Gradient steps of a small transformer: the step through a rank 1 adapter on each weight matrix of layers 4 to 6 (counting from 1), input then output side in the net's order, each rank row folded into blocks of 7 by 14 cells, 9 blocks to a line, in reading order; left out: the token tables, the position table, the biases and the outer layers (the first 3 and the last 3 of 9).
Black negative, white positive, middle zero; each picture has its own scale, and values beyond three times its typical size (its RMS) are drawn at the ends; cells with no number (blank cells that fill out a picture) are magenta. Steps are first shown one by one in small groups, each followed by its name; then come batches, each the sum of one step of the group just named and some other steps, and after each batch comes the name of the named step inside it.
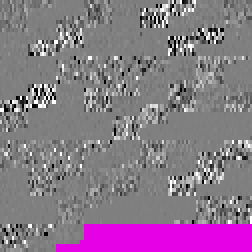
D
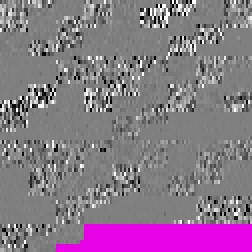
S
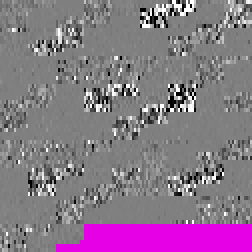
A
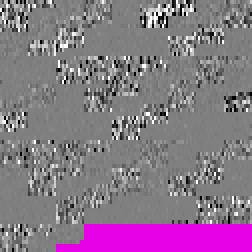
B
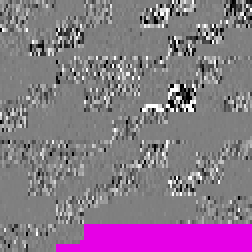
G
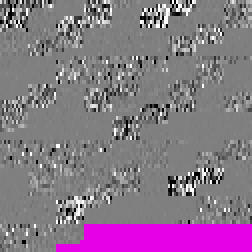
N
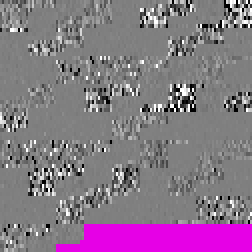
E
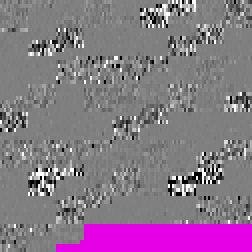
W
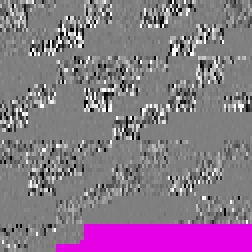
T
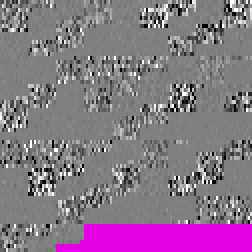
E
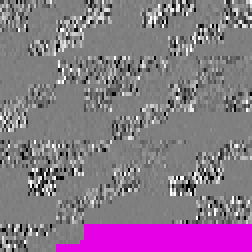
B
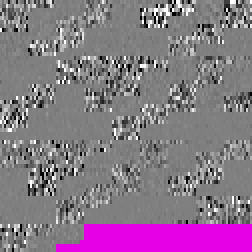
B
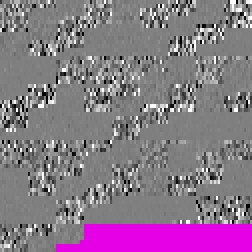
S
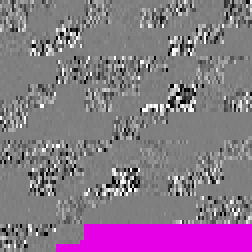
T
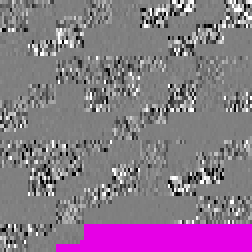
A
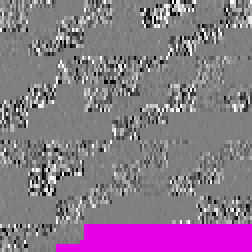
S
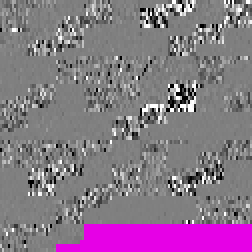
A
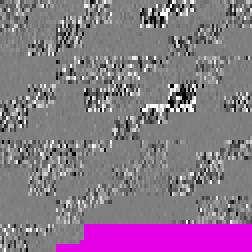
G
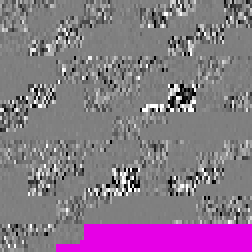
D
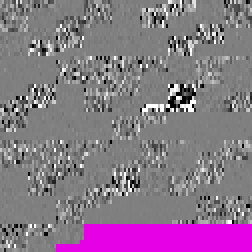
D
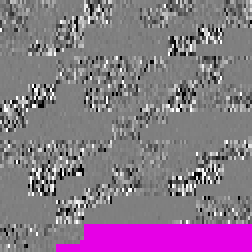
W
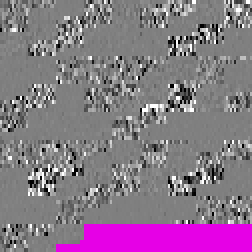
D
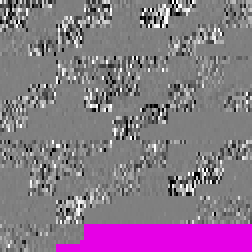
N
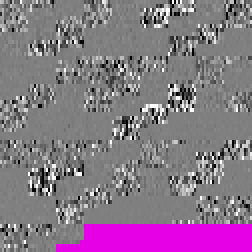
G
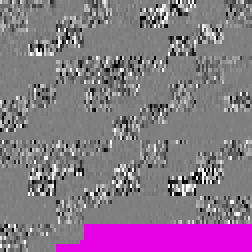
W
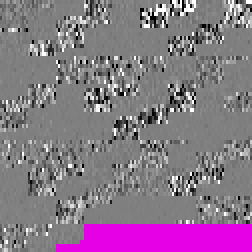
A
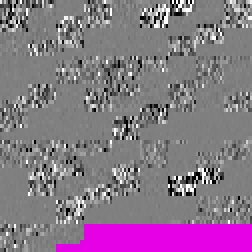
N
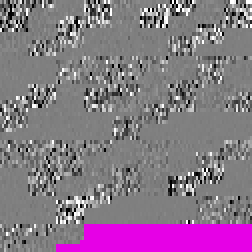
N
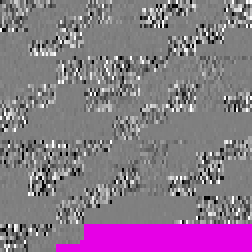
W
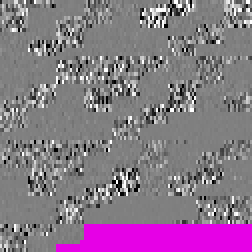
A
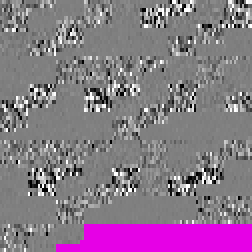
A
